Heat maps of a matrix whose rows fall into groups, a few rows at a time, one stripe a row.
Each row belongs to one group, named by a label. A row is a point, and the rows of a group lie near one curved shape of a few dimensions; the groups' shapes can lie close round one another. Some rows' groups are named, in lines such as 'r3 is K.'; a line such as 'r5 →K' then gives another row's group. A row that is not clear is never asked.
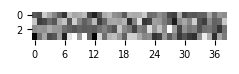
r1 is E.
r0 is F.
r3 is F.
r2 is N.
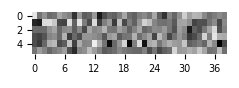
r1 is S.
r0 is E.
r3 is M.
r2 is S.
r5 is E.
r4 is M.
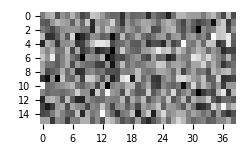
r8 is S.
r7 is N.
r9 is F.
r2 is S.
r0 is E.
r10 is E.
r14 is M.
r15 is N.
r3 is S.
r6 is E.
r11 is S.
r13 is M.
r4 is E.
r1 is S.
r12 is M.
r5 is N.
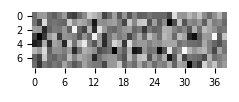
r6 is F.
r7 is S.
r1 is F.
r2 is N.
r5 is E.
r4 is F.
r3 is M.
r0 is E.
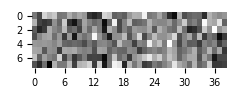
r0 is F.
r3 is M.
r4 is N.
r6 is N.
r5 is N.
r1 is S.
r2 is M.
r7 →F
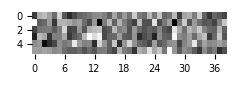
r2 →E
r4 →N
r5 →N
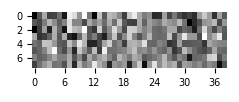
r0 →F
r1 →S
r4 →F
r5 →S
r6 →S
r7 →M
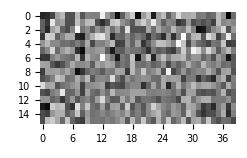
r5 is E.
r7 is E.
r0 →M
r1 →F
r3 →E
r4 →N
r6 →M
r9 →S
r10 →E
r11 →S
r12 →E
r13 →S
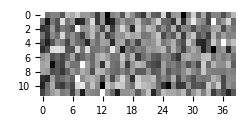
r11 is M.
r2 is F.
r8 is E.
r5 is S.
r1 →S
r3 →S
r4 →M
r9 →F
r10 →F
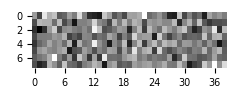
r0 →F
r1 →M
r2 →M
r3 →M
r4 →M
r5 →M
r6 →S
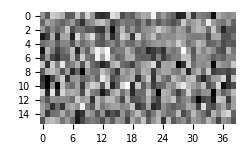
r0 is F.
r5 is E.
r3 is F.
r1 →E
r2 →N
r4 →N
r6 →E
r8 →M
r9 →M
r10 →F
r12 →S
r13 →E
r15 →M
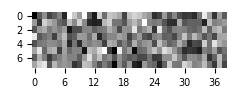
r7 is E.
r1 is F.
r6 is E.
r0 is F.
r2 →M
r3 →E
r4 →M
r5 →N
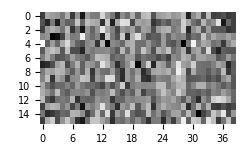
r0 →M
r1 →F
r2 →M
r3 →N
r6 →E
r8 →N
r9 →N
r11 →N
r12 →S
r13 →M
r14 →S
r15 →E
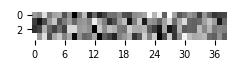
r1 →M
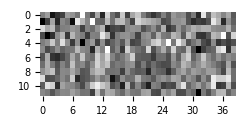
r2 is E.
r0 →N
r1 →F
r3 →M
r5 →S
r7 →E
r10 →E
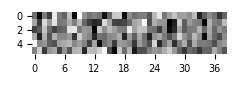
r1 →F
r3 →F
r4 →E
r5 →N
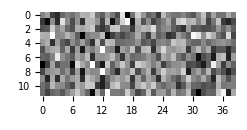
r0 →N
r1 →F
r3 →E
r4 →N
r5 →M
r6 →S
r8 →M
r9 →F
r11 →S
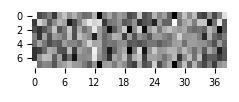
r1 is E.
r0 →E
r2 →M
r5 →M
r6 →M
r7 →E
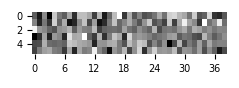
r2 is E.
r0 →F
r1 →S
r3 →F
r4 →F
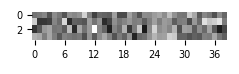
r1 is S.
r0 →N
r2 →M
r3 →N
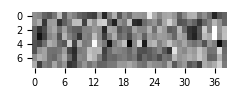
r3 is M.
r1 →N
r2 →M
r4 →M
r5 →E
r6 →E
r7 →S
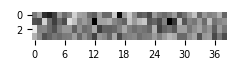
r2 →E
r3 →N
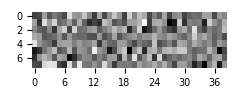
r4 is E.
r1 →F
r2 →E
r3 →N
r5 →M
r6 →M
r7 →S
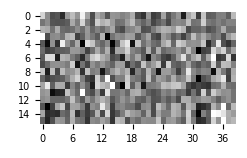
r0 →E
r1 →E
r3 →E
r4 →F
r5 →S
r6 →E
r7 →M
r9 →S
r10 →N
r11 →N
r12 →E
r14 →S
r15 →M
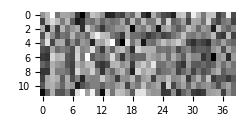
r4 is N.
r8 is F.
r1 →M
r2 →F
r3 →E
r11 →F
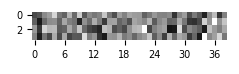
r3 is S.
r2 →F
